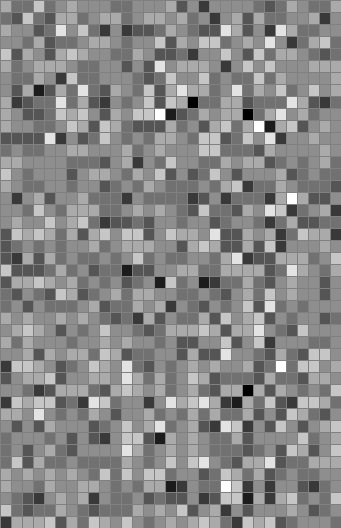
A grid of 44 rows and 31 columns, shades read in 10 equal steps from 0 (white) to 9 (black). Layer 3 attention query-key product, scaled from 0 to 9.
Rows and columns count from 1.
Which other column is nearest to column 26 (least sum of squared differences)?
8
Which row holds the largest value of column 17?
41
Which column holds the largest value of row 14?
13
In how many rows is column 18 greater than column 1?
17
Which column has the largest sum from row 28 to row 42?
23
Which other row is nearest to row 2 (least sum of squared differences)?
25
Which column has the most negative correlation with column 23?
22
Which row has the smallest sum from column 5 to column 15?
10
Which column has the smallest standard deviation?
11
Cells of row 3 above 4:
15
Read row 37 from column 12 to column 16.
2 2 6 8 3
